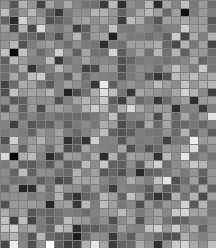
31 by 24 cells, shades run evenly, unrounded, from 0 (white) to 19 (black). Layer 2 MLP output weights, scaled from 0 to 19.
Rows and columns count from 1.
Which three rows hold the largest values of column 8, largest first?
12, 18, 31
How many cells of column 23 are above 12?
3
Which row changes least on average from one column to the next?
27
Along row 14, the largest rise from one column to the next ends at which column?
20
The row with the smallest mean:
29
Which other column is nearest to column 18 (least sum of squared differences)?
14
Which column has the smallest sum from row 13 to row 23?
11
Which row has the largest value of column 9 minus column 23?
26
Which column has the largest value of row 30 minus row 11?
9
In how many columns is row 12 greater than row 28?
9
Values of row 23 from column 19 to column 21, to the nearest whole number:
2 13 11
